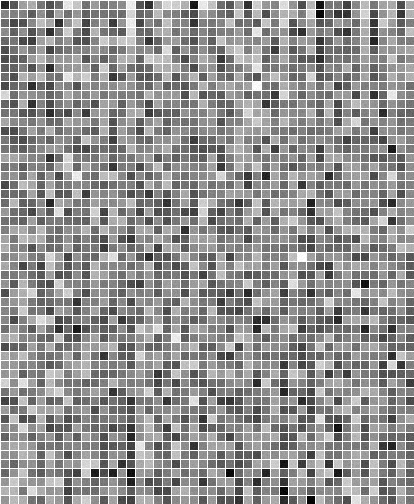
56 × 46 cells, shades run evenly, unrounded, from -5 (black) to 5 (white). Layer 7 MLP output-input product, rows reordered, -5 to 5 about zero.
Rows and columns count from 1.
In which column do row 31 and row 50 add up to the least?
44
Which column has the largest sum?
40
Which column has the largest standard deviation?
15
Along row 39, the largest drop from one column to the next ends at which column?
27
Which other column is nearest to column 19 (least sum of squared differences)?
46
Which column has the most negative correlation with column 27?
36
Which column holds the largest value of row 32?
33
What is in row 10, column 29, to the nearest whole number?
5
